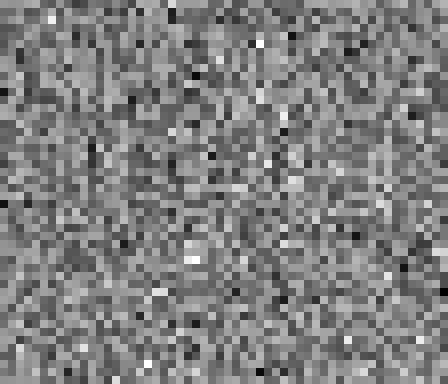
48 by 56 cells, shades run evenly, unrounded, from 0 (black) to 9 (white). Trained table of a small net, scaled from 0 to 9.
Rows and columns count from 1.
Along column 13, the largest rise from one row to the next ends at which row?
24
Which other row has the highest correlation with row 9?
43
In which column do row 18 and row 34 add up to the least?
51
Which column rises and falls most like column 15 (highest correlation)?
37
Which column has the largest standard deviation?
36
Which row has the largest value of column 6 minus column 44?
7
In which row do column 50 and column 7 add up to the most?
3
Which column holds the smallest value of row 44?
25
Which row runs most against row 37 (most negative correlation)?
39
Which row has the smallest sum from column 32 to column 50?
30
